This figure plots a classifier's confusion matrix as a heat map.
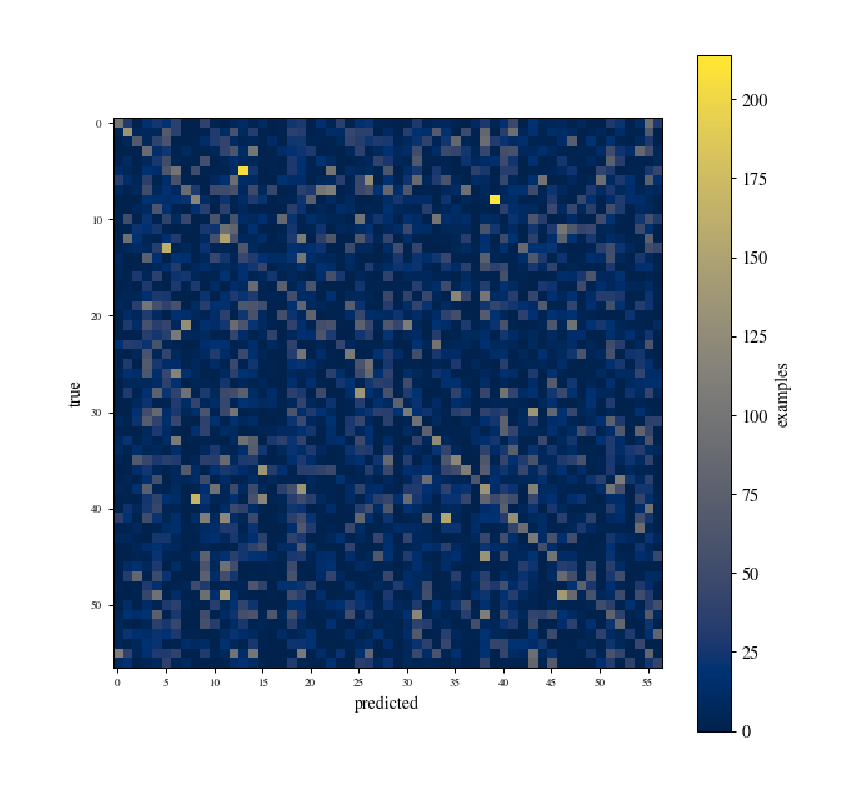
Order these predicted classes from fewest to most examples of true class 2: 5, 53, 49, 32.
53, 49, 32, 5
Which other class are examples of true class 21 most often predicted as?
7
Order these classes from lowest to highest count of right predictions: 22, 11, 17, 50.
22, 50, 17, 11
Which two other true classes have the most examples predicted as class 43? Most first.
30, 38
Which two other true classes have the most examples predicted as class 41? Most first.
1, 34
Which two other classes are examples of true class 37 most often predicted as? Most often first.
52, 32
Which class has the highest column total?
38
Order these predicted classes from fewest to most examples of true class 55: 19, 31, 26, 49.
49, 31, 26, 19
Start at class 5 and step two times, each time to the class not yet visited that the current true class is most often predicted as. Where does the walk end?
42
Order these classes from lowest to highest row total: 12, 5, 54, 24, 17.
54, 17, 24, 5, 12
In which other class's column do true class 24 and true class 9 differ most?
19
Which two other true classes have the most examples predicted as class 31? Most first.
51, 6
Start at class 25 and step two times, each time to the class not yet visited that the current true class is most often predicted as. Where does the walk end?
6
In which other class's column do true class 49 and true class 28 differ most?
25
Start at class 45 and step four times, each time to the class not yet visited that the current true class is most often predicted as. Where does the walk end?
14
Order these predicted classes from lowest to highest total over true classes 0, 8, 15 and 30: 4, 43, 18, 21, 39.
21, 18, 4, 43, 39
